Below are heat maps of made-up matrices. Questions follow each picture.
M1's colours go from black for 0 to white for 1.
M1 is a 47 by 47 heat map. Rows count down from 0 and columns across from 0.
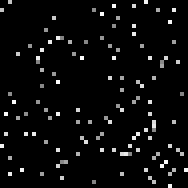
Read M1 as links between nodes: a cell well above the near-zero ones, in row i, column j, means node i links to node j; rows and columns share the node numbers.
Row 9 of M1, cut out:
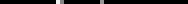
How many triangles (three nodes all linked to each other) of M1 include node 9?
0
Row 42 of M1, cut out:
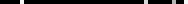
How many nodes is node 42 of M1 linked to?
4
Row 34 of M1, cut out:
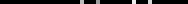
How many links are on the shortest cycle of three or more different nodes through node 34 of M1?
4
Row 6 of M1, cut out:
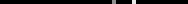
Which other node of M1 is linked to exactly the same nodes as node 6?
node 1
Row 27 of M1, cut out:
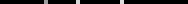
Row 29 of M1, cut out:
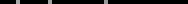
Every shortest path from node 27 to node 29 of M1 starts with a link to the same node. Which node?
node 30
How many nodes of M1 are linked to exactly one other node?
12
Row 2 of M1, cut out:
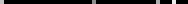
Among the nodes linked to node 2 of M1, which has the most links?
node 43
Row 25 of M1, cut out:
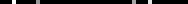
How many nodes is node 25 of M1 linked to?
4
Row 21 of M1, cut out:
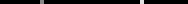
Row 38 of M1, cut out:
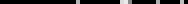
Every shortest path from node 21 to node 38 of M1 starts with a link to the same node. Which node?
node 10
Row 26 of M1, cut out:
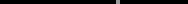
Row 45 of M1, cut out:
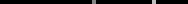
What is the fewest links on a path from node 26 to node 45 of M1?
7
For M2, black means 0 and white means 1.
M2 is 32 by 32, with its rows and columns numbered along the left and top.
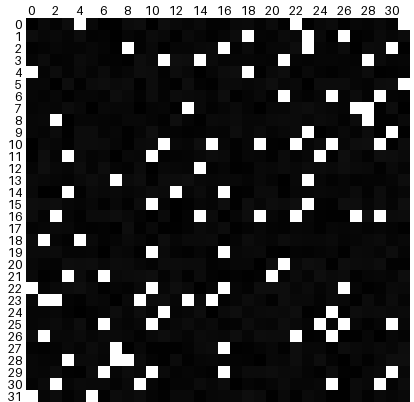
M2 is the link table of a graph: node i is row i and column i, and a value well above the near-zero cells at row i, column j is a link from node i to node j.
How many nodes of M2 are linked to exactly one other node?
3
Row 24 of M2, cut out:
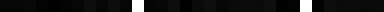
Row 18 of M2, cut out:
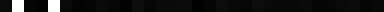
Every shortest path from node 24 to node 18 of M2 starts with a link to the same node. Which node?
node 25
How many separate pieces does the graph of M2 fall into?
2
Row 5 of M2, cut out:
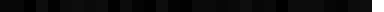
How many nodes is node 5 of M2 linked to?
1
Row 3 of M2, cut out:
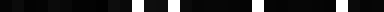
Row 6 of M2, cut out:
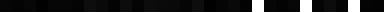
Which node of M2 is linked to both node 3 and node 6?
node 21
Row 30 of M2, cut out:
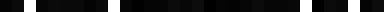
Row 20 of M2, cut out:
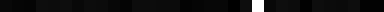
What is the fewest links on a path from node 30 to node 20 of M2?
4
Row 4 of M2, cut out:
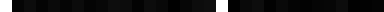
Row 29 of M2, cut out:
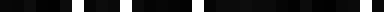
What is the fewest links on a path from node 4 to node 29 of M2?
4
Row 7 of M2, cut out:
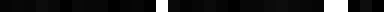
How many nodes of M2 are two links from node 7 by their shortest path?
4
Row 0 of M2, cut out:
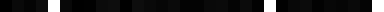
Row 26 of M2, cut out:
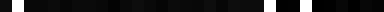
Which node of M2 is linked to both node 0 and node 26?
node 22
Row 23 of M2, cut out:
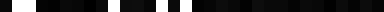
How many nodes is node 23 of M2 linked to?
5
